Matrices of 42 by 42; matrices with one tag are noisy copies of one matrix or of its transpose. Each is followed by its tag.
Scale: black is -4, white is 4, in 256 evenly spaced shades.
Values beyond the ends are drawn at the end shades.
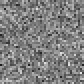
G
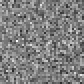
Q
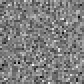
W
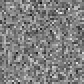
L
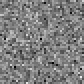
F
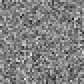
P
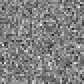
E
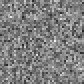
W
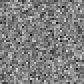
L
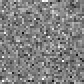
Q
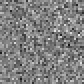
P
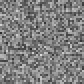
W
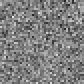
G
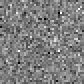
W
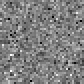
G
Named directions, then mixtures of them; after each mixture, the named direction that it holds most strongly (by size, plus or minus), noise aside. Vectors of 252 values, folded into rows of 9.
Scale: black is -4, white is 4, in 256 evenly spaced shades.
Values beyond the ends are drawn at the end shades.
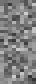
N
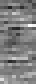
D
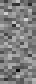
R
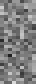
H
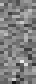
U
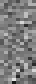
U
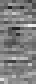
D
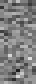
R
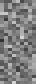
H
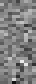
U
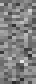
U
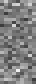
R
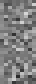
N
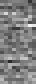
D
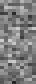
H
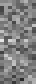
N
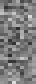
H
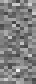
R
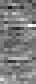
D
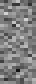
R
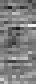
D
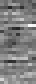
D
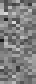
R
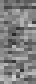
D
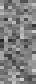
H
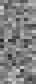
H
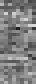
D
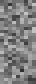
N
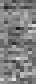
D
